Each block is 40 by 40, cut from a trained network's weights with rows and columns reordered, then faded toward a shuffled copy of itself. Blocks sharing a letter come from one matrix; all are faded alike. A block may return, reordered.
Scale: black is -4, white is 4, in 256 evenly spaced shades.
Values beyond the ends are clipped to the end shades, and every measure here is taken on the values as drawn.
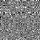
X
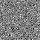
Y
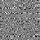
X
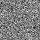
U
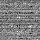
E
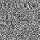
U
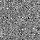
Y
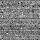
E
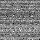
E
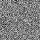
U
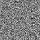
U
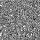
Y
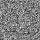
U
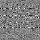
X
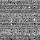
E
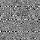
X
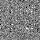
Y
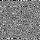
X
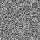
U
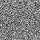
U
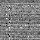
E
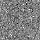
Y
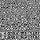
X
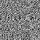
U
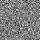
U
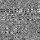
X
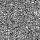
Y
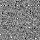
Y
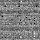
E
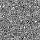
Y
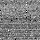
E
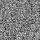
U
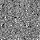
Y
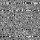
X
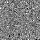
Y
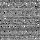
E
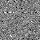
Y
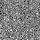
Y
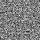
U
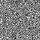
Y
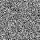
U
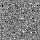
Y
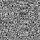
U
